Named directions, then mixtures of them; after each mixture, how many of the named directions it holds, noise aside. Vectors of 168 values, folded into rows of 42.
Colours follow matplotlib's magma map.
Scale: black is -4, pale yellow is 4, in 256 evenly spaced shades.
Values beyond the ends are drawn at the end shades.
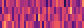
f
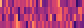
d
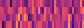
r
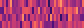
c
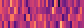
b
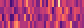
two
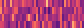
three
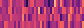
four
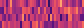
one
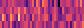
three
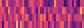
four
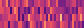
four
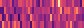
four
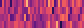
two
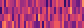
one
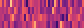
two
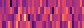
two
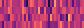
three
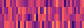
two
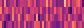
one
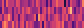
one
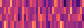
four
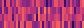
two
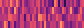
two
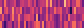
one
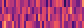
one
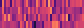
four
